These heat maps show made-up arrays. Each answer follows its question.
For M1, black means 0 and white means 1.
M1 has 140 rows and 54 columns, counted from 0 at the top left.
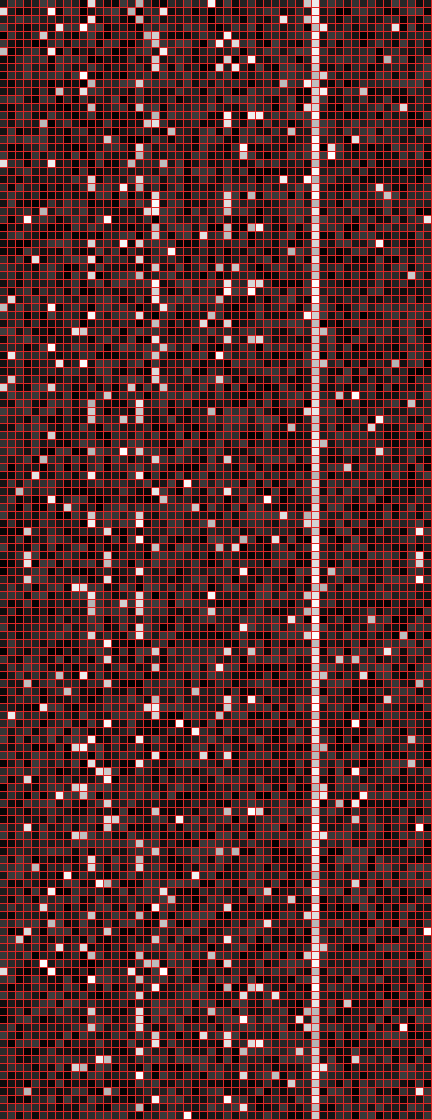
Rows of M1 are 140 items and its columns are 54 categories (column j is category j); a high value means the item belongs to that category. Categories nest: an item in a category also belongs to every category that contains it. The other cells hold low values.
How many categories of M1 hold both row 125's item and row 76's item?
1
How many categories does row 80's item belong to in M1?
2
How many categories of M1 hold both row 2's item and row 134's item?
2
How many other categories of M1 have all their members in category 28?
7
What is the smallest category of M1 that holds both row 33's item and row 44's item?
27
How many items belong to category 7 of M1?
6
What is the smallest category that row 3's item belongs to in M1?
49
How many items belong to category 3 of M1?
10
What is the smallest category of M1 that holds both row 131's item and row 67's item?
30
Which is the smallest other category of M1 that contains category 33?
20
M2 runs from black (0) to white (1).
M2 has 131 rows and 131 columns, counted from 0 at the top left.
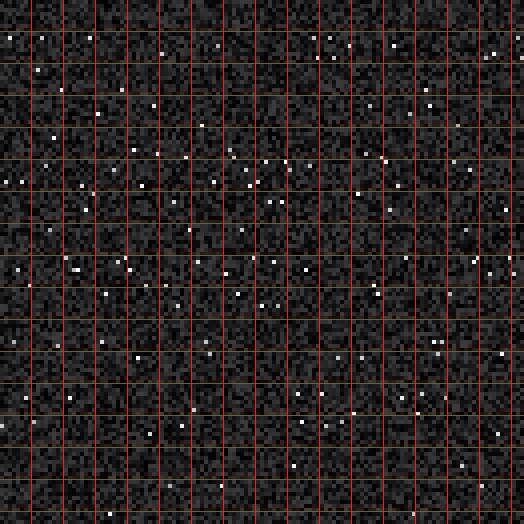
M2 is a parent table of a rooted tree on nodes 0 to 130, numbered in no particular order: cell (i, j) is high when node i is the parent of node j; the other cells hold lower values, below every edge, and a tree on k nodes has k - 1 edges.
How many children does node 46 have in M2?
4
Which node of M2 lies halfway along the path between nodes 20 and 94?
38
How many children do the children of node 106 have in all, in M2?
4
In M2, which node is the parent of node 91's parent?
26
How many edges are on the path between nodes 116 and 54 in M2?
8
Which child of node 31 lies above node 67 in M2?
50
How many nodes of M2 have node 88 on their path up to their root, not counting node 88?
6
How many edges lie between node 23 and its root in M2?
7
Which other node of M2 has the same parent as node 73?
115
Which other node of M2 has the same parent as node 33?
57
